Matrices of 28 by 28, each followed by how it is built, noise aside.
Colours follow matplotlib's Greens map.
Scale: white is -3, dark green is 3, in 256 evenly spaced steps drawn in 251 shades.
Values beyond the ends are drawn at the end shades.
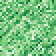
Hankel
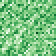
Hankel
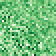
lower triangular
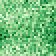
smooth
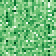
uneven columns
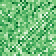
Hankel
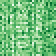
blocks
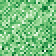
Hankel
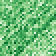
Hankel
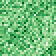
Hankel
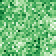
smooth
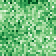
smooth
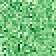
uneven columns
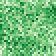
smooth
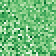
lower triangular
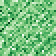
Hankel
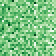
repeating rows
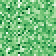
uneven columns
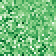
lower triangular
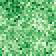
smooth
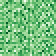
repeating rows
